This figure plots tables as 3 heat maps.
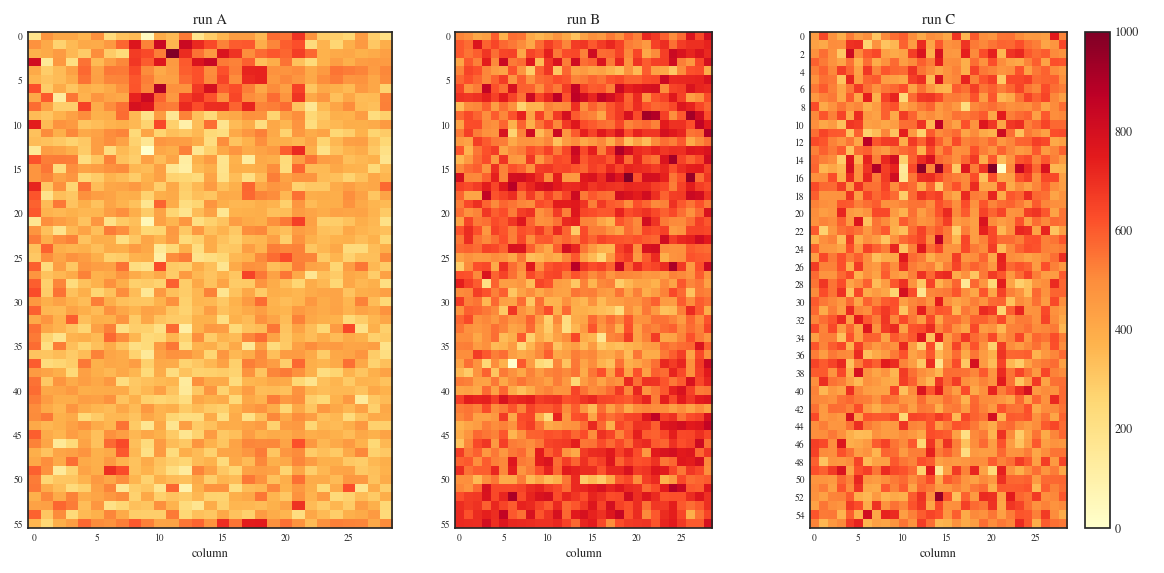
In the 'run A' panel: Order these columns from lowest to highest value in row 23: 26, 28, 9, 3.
28, 26, 9, 3
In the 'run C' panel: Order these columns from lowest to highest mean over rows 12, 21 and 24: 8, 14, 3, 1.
3, 1, 8, 14
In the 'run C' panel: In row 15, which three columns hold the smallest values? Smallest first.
21, 10, 16
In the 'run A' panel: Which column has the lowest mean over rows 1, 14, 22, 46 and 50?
2
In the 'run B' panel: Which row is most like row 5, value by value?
23
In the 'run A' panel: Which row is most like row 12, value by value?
36
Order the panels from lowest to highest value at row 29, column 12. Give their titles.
run C, run A, run B
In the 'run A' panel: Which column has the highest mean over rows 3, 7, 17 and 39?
0
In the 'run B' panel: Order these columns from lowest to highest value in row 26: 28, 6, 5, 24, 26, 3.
26, 6, 3, 5, 28, 24
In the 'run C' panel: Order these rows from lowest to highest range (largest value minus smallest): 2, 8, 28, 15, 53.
53, 8, 2, 28, 15
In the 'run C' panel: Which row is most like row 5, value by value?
2
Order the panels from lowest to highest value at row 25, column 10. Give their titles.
run A, run B, run C
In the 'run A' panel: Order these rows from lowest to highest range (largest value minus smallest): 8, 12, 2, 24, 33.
12, 24, 33, 8, 2
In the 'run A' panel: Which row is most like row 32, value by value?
48
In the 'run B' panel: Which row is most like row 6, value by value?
18
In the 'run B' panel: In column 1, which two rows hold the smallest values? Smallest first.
38, 13
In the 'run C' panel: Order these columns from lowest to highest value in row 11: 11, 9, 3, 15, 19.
9, 19, 11, 15, 3
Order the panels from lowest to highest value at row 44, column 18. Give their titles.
run A, run C, run B
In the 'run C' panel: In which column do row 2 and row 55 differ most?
14
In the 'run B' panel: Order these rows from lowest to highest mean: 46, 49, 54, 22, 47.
22, 46, 47, 49, 54
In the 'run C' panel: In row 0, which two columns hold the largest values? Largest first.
27, 16
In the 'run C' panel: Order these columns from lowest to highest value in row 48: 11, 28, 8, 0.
8, 11, 0, 28
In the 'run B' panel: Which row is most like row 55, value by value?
41
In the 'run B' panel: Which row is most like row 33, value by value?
32
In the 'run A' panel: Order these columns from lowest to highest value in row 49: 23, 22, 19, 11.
11, 22, 23, 19
